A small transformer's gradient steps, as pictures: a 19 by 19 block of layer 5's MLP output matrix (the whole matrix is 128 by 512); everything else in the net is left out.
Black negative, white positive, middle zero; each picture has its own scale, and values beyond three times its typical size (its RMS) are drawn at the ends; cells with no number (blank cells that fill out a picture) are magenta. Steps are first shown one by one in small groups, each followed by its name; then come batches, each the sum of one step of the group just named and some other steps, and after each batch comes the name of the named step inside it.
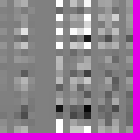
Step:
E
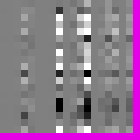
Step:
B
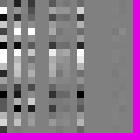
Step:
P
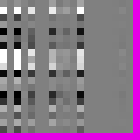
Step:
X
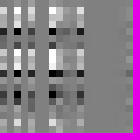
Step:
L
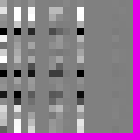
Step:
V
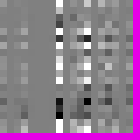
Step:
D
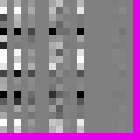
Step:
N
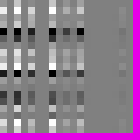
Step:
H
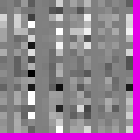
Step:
E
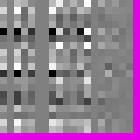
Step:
H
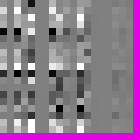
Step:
H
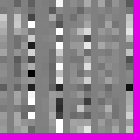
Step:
D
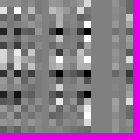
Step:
X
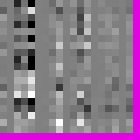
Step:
E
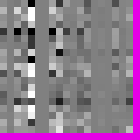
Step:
H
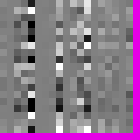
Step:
E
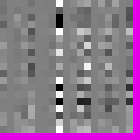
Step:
D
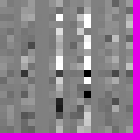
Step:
B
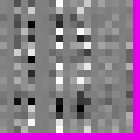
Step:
D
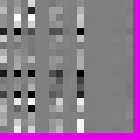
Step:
V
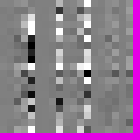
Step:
B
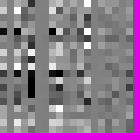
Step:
H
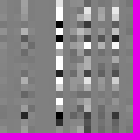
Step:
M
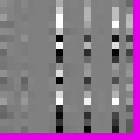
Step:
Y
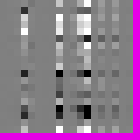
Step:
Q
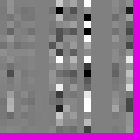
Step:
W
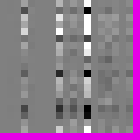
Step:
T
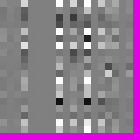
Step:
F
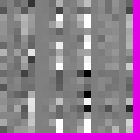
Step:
Q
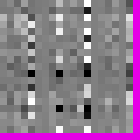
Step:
T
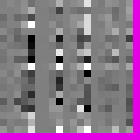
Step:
T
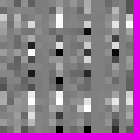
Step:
Y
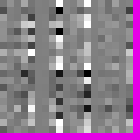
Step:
Q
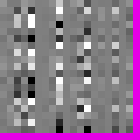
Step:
M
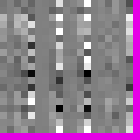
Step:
Q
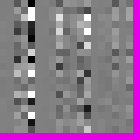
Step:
T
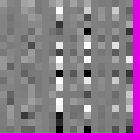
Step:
M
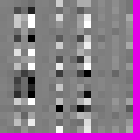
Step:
Q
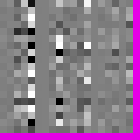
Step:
F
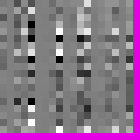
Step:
Q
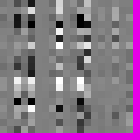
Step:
M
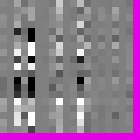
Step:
M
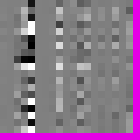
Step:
M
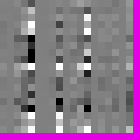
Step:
T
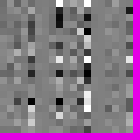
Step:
W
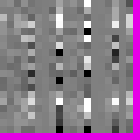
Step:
Y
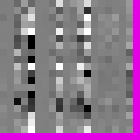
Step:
T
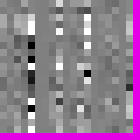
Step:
T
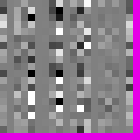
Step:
F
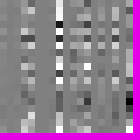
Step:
M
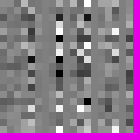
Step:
F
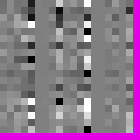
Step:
W
